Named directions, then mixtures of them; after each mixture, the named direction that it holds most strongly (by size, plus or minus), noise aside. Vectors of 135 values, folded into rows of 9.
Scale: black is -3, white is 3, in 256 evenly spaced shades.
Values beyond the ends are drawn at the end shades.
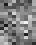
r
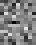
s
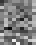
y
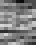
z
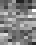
z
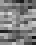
z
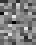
s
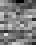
z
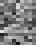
y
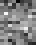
s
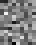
s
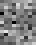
s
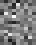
s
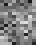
r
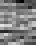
z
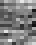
z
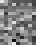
y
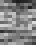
z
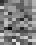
y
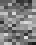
r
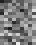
y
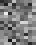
r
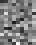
y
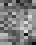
r
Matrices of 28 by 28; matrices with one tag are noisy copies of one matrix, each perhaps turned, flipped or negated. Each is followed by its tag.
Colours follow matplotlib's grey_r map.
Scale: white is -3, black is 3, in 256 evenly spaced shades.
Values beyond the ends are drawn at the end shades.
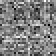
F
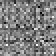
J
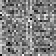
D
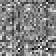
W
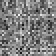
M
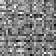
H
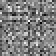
J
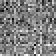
H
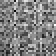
H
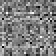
W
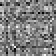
W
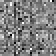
F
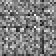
J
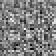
F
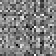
J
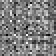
J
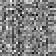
W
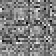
F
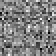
W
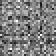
J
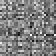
H
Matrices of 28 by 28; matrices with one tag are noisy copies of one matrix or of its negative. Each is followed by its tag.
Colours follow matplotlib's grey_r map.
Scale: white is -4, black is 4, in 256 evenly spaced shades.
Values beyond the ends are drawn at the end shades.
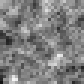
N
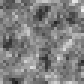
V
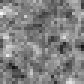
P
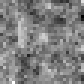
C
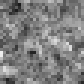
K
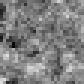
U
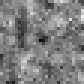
C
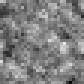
P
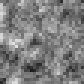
U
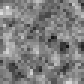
P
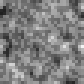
P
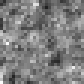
N
